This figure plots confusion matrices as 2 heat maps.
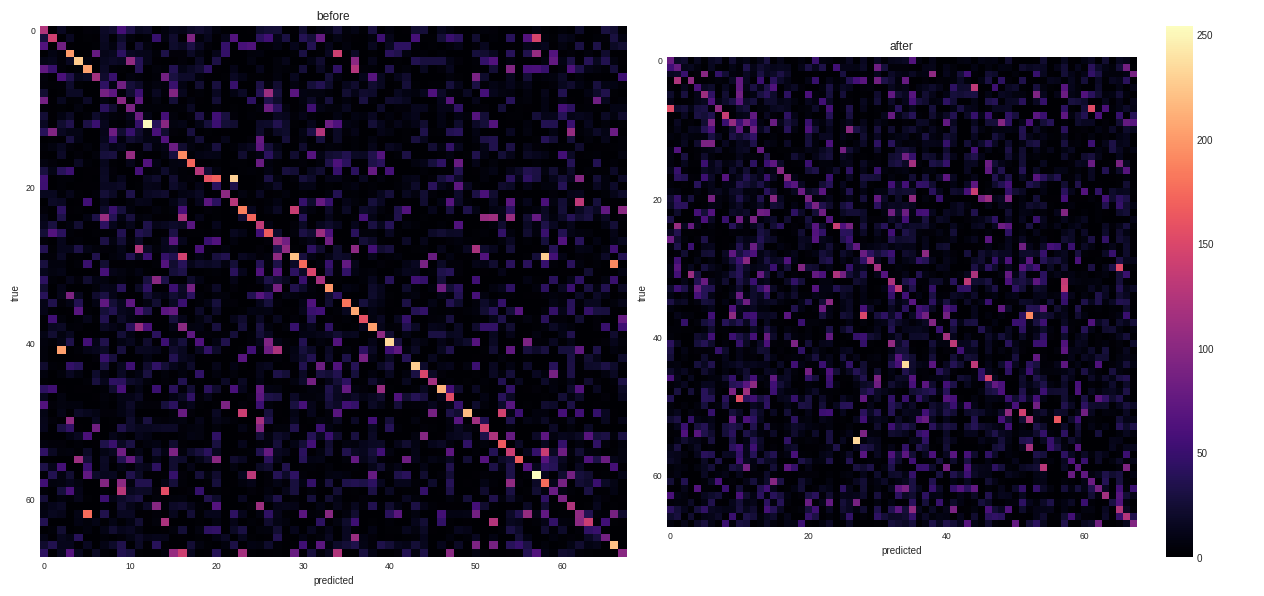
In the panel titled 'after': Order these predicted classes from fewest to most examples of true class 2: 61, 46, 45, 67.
45, 46, 61, 67
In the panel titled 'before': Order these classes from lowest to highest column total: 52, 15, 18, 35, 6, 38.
6, 18, 35, 52, 38, 15
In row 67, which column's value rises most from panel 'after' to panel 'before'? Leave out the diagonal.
16
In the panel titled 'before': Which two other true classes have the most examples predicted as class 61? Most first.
13, 57
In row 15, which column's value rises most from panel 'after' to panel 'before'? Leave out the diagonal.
25
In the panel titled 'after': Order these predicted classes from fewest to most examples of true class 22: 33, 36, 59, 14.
59, 33, 36, 14
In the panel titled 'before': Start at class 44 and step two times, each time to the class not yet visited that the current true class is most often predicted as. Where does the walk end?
14
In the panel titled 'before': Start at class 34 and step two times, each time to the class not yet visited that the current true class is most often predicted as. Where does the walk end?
57
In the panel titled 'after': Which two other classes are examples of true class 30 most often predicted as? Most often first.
65, 19
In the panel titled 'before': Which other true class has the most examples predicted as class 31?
45
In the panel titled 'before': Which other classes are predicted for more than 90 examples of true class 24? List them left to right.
7, 16, 51, 52, 54
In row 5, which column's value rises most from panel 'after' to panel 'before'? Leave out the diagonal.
36
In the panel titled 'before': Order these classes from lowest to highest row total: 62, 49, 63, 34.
34, 63, 49, 62
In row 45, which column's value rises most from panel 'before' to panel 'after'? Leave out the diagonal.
20
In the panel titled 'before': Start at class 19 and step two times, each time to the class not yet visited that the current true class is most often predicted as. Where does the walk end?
62
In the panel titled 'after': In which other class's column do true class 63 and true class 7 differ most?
61
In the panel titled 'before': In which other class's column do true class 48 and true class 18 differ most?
21
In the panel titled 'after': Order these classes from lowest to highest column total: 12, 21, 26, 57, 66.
21, 26, 66, 12, 57
